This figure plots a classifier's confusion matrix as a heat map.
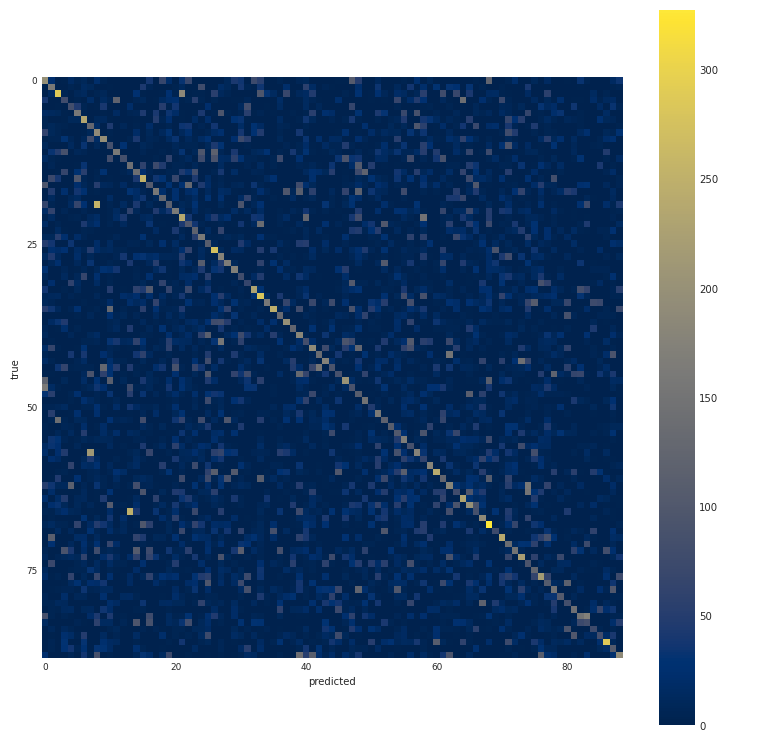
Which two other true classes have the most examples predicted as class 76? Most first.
88, 31
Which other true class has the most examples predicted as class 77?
70
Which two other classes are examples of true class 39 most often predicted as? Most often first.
25, 30
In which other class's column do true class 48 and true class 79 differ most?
65
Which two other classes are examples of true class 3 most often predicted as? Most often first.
64, 11
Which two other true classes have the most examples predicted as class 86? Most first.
72, 11
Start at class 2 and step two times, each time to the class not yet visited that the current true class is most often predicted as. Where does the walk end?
58
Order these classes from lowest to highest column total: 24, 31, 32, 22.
32, 31, 22, 24
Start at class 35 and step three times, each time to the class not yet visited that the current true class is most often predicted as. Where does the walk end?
83
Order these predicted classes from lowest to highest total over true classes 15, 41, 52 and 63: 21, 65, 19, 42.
42, 19, 21, 65
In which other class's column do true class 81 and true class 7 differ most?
57
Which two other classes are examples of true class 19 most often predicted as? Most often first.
8, 30
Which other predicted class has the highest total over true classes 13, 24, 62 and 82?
74
